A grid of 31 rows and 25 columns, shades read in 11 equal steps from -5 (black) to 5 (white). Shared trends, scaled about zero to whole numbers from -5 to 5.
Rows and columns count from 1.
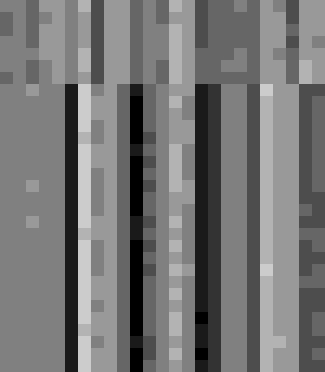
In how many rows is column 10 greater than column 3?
7
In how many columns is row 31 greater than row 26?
1
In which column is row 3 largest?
14
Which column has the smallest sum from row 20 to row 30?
11
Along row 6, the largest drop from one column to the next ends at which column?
8
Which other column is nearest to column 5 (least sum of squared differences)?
4
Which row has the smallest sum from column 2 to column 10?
12
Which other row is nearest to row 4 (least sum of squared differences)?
3
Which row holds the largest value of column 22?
29
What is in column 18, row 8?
0
